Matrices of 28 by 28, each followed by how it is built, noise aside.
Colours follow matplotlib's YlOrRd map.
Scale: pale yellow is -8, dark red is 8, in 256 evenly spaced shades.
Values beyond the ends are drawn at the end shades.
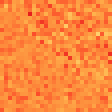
upper triangular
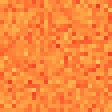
noise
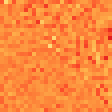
upper triangular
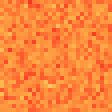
noise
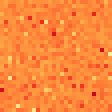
sparse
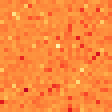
sparse
